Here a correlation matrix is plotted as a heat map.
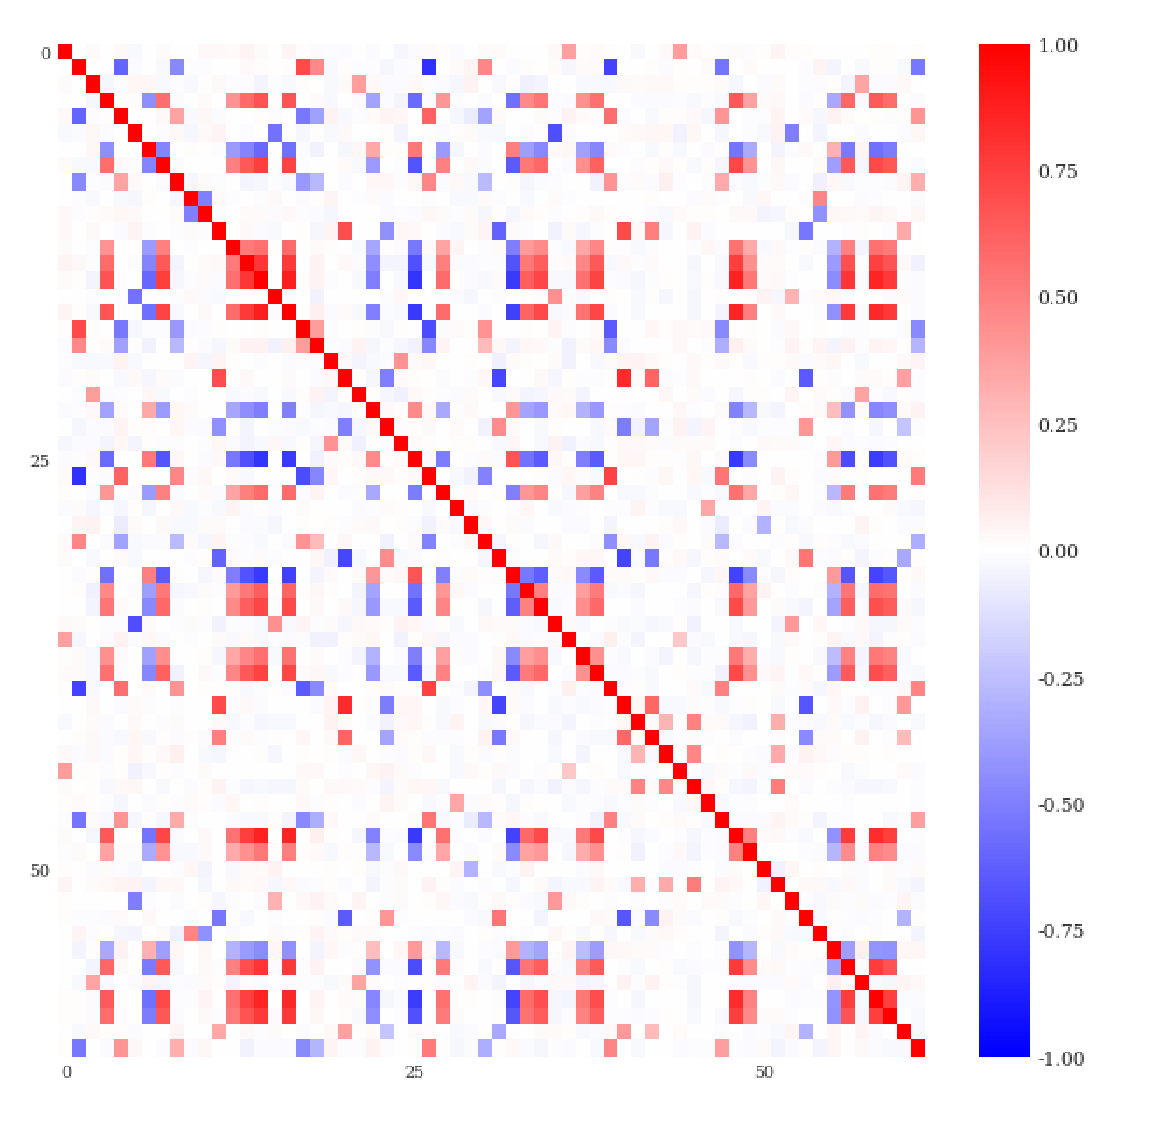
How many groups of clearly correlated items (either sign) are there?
11
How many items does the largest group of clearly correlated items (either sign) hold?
21
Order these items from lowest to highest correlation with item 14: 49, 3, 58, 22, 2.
22, 2, 49, 3, 58
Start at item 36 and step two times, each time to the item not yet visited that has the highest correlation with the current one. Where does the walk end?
44
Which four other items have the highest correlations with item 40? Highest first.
20, 11, 42, 60
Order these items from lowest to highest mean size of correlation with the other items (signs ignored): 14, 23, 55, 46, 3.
46, 23, 55, 3, 14
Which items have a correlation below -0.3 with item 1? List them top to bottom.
4, 8, 26, 39, 47, 61
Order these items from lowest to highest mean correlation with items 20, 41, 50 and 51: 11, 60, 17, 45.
17, 60, 11, 45
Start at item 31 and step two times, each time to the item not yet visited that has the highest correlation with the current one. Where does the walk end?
23
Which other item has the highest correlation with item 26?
39
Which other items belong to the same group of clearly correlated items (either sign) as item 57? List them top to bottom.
2, 21
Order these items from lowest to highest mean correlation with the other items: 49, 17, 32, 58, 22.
32, 22, 17, 49, 58
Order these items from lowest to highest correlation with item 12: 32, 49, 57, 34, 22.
32, 22, 57, 49, 34
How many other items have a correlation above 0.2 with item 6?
4
